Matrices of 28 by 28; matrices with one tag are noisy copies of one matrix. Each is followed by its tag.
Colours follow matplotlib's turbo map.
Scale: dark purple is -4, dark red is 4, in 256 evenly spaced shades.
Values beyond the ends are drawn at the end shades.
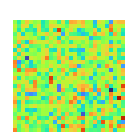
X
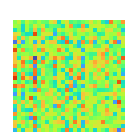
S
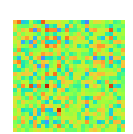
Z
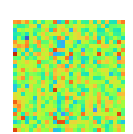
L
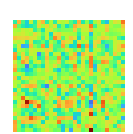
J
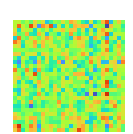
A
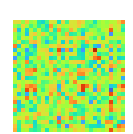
X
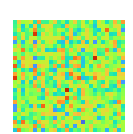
S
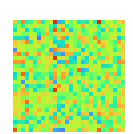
L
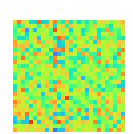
L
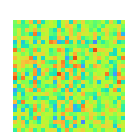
S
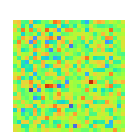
Z
